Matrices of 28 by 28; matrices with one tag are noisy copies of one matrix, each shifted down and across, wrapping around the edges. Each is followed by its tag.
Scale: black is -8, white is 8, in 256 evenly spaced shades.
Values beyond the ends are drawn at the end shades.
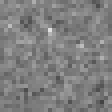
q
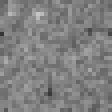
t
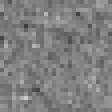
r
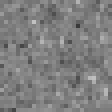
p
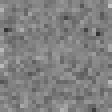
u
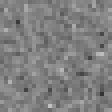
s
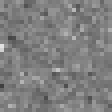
r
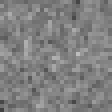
q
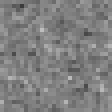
p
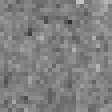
t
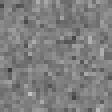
p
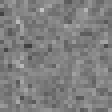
u
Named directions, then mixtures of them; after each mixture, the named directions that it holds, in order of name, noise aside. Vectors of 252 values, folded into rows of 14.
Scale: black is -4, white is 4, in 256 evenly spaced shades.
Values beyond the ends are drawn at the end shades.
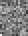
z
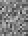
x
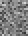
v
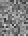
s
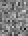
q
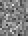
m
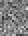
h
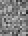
s, x, z.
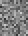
s, v.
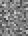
m, s, v.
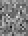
h, x.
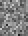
m.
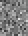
m, q, x.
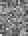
z.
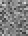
v.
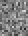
q.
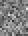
h, m, q.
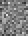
h, m, v.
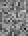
q.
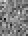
s, v, x.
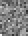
z.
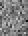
m, x.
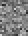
q, v, z.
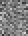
v.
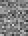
s, x, z.
